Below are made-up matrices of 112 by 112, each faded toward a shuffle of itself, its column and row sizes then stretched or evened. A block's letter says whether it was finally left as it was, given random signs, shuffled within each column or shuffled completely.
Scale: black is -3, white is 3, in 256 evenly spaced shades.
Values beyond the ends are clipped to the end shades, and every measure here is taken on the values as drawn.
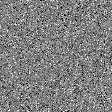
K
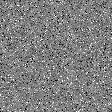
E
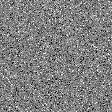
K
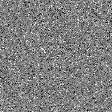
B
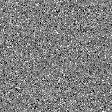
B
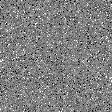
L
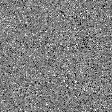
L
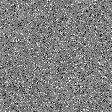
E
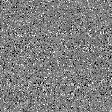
B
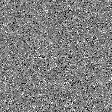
L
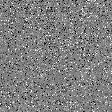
B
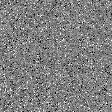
L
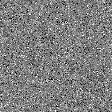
L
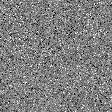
E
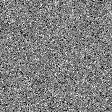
E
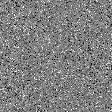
K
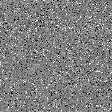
L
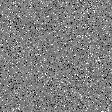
K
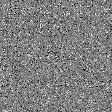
L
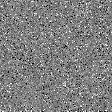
L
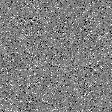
L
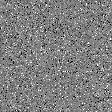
K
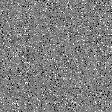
B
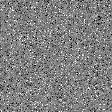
L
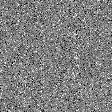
K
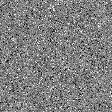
K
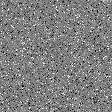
E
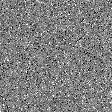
K
